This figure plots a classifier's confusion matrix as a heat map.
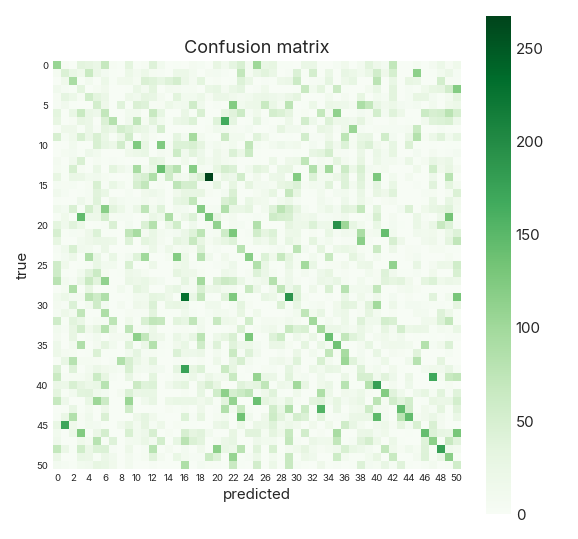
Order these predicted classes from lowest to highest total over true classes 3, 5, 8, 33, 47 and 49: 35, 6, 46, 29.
46, 6, 35, 29
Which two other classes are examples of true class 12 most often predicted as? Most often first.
31, 3
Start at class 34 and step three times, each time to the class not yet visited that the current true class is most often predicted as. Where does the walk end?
11
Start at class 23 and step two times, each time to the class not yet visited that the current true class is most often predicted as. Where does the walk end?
40
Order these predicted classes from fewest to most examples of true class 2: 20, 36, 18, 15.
20, 36, 18, 15
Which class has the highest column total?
22
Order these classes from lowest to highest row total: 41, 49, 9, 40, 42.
49, 9, 41, 40, 42
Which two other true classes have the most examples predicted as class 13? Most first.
10, 32
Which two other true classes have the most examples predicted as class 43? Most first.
44, 33
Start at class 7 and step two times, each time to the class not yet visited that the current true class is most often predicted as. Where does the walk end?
41
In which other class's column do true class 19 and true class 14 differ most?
3
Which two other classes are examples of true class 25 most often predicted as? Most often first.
42, 31
